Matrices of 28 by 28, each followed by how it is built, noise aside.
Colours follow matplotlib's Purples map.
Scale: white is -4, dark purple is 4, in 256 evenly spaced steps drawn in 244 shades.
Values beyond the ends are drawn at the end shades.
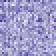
blocks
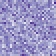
Toeplitz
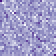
diagonal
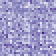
blocks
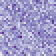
Toeplitz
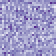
repeating columns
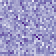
diagonal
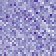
Toeplitz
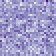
repeating columns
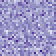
repeating columns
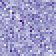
diagonal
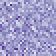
Toeplitz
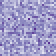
repeating columns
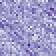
Toeplitz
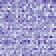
blocks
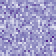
repeating columns
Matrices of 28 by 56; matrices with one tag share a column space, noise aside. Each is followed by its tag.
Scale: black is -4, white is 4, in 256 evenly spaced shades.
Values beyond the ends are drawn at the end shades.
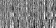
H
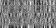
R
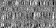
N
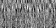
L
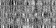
R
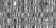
R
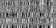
R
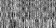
H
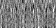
L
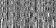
H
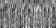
L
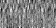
L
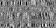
N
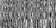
H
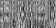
H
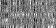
R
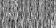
H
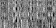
H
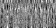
L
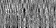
L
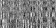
H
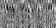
L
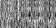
H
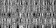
R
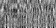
L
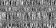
N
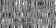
R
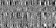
N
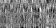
L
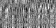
L
